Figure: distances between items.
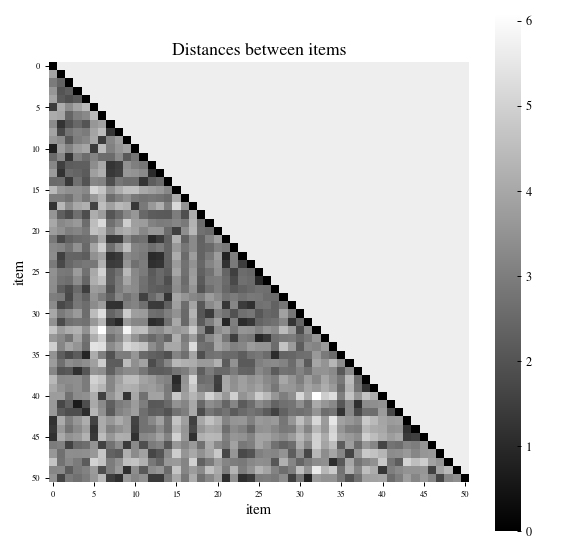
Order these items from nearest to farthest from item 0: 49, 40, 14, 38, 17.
17, 14, 49, 40, 38
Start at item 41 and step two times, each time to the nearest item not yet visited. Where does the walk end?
37
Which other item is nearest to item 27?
35
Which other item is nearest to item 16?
18
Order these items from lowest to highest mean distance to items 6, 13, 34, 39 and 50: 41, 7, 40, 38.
7, 41, 38, 40
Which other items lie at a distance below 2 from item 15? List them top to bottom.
20, 38, 39
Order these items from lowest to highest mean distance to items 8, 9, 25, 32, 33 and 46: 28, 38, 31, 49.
31, 28, 49, 38
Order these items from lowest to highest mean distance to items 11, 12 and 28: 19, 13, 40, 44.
13, 44, 40, 19
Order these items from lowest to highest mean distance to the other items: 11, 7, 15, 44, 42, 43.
7, 42, 11, 44, 43, 15
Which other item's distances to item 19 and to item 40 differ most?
32
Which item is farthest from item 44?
34
